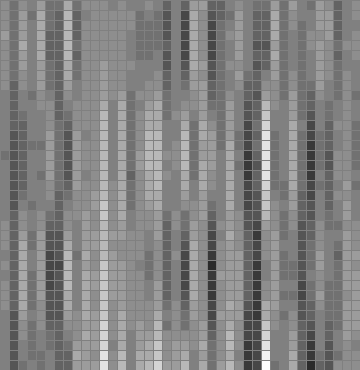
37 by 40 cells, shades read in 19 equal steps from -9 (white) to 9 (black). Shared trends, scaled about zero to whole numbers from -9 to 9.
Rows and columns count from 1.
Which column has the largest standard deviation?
30
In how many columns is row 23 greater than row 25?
12
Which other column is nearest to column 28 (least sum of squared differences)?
35
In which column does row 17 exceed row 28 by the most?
8
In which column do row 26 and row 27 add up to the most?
24
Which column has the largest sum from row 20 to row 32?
29
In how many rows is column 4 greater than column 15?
16
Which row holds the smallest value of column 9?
36
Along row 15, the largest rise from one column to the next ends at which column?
31
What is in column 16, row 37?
-3
